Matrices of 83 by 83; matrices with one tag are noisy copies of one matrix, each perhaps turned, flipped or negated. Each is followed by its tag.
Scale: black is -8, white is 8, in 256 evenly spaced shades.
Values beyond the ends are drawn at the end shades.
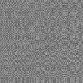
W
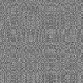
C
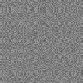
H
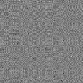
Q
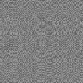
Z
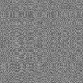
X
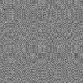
Q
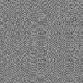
Z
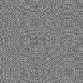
Q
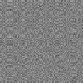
H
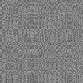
C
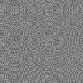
Q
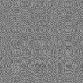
X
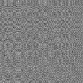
W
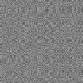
H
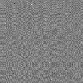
W
